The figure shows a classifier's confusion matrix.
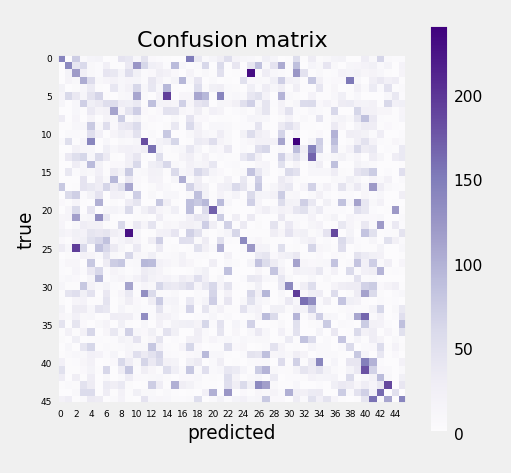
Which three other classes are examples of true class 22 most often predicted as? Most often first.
42, 19, 8
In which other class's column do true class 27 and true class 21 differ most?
5
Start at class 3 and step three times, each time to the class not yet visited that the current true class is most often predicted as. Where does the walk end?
33
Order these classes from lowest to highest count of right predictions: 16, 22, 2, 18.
22, 18, 16, 2
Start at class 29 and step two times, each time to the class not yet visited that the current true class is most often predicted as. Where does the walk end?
14
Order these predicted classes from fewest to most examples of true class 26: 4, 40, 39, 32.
32, 4, 40, 39
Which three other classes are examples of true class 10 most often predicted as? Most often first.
36, 14, 29
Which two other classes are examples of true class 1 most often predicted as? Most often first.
10, 29
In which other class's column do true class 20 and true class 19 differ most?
44
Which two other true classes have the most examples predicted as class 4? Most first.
11, 14
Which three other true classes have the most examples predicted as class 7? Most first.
16, 27, 6
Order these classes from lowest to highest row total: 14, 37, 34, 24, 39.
37, 14, 39, 24, 34
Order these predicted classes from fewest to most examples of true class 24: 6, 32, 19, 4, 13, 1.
1, 32, 19, 4, 13, 6
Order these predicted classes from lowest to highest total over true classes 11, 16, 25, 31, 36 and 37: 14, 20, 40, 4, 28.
28, 14, 20, 40, 4
